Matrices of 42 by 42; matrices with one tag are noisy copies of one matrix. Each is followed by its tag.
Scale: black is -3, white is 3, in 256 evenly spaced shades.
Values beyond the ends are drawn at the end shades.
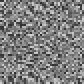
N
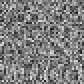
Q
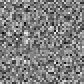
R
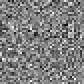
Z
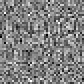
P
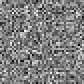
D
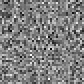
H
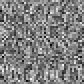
Q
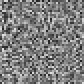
H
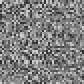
D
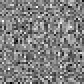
P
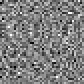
Z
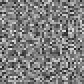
Z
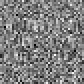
P
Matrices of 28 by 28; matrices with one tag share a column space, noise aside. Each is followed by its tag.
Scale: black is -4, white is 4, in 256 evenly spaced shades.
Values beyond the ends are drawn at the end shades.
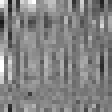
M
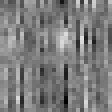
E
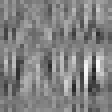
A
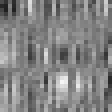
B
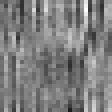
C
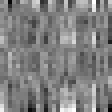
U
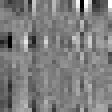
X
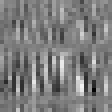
A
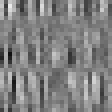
B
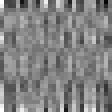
U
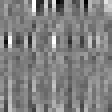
X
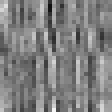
C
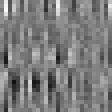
B
